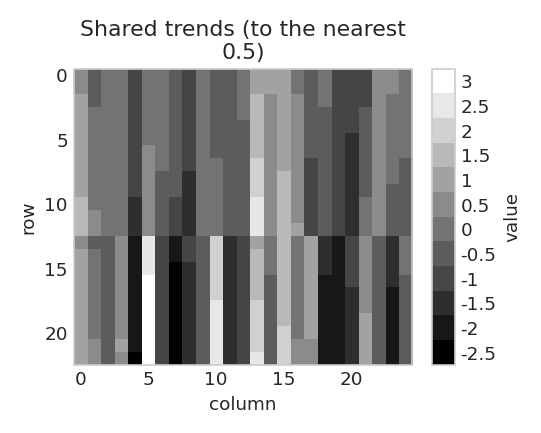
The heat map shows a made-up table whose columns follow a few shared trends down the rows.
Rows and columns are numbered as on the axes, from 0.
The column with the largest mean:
13
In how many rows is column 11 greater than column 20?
13
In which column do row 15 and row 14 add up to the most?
5
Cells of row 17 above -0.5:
10
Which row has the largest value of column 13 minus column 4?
22
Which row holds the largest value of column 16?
12
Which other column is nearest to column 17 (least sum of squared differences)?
21
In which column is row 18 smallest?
7
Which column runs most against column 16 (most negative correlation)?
17
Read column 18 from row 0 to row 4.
0 0 0 -0.5 -0.5
